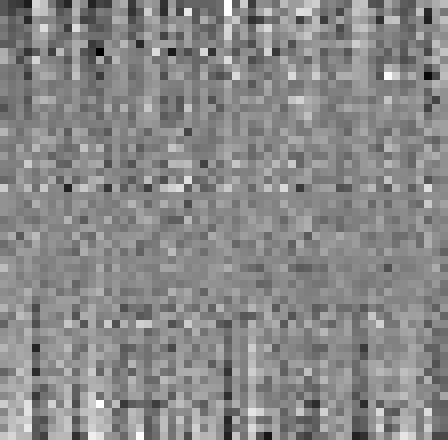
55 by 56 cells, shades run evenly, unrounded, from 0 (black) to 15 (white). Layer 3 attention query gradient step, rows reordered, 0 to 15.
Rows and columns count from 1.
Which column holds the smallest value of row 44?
5
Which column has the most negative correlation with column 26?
22
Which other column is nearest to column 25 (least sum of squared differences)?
51
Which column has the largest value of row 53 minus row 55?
34
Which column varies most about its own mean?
29
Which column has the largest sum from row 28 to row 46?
4
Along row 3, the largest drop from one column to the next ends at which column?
41
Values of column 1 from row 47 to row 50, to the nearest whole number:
6 8 10 8
